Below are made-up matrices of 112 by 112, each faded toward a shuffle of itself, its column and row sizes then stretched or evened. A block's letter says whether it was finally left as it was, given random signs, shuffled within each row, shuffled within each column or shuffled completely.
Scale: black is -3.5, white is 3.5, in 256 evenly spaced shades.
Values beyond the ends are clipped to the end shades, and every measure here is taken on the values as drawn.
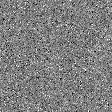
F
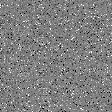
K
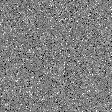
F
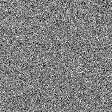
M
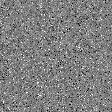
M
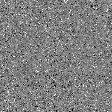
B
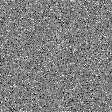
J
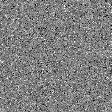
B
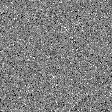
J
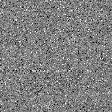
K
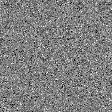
K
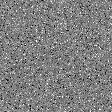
F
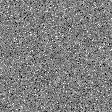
F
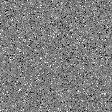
B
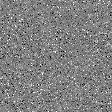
B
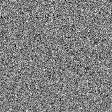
J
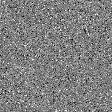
J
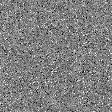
B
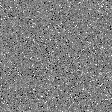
F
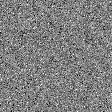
F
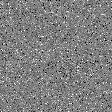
J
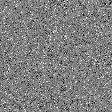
M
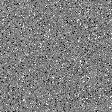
M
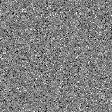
K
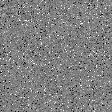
B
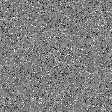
J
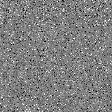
K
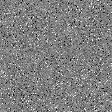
B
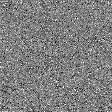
B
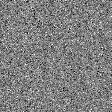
B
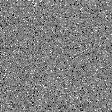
K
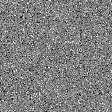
K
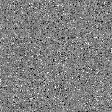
K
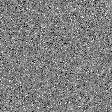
F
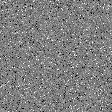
F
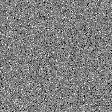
M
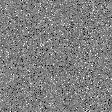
M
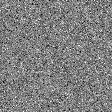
F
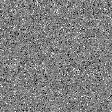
K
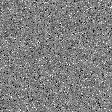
F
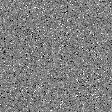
M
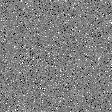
M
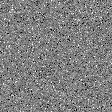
F
